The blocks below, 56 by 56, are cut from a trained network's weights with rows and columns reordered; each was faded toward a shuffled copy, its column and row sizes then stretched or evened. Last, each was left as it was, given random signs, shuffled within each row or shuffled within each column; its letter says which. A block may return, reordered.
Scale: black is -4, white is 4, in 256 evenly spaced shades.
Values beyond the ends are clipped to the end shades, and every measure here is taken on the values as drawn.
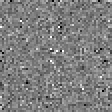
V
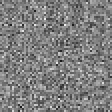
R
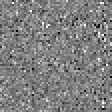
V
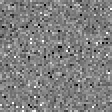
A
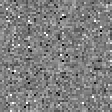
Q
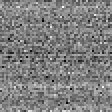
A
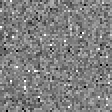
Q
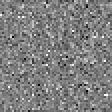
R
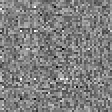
R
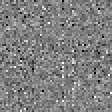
V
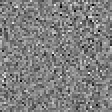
Q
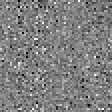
R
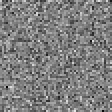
V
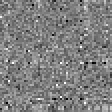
R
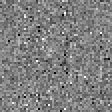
Q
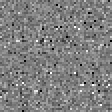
A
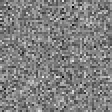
V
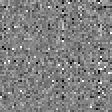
V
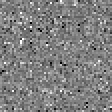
V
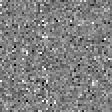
V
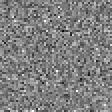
A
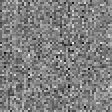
R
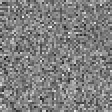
Q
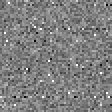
A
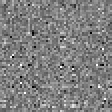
R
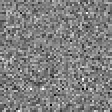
A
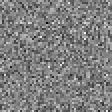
A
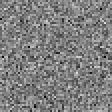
A
